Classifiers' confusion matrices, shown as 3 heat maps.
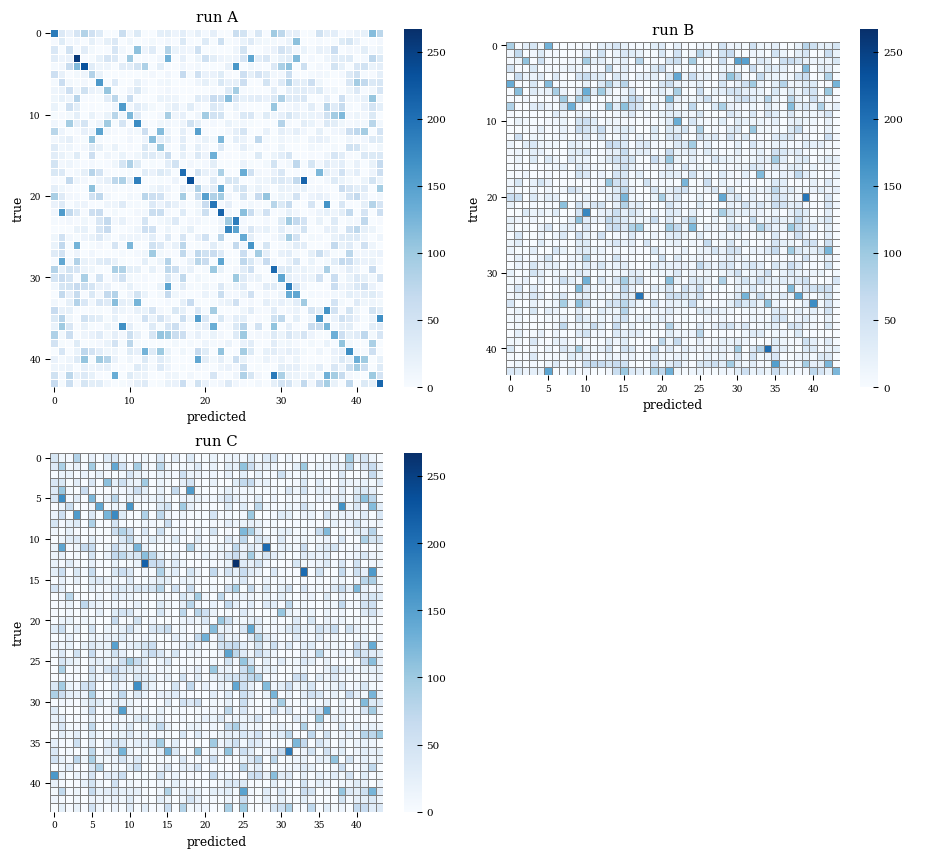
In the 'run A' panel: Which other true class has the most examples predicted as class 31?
32
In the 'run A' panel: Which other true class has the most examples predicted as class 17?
20
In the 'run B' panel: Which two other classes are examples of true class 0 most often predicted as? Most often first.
5, 39
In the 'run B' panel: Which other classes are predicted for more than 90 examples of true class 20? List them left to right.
15, 28, 39
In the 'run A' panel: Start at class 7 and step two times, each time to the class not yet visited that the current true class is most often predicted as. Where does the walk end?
23
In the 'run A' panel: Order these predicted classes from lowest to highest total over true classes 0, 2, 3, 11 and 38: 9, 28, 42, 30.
28, 9, 30, 42
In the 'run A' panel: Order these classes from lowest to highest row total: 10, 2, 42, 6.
2, 6, 10, 42
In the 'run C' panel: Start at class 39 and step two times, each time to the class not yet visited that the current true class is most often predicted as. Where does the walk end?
3
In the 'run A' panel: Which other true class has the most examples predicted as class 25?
17
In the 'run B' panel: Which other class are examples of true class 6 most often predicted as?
10
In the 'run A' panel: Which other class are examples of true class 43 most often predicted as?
36
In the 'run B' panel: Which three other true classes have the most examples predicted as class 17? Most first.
33, 24, 2
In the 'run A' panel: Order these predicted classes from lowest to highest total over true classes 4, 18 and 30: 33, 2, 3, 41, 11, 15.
15, 41, 3, 2, 11, 33
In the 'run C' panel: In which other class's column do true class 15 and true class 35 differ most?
32
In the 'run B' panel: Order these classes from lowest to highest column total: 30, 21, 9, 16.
16, 30, 9, 21
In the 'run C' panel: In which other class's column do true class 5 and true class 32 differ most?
1
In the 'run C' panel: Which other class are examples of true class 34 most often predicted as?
43
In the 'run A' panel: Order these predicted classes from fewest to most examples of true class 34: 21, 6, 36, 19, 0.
6, 19, 0, 21, 36
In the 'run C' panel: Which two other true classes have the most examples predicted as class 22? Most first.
20, 17
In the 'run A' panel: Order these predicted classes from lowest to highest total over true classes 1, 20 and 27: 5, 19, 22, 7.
7, 5, 19, 22
